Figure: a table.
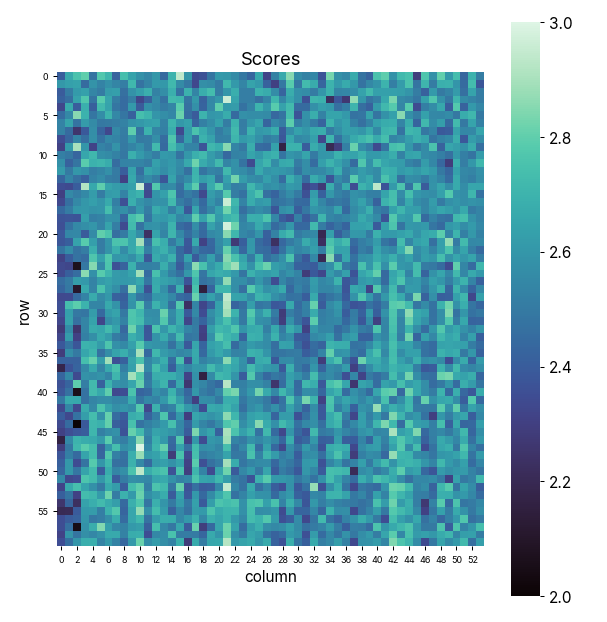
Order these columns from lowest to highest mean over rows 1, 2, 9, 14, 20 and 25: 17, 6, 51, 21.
51, 17, 6, 21
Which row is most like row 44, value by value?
40
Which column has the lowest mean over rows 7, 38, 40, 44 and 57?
2
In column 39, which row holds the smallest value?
27
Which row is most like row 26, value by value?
17
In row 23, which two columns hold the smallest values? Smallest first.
33, 0
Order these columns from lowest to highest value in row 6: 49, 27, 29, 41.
49, 27, 41, 29
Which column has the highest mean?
21
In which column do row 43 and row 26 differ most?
47
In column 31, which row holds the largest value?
41
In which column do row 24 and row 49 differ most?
18
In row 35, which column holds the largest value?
10
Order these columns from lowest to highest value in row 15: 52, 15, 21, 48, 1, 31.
31, 15, 1, 48, 52, 21
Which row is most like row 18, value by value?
56
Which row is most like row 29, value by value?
52
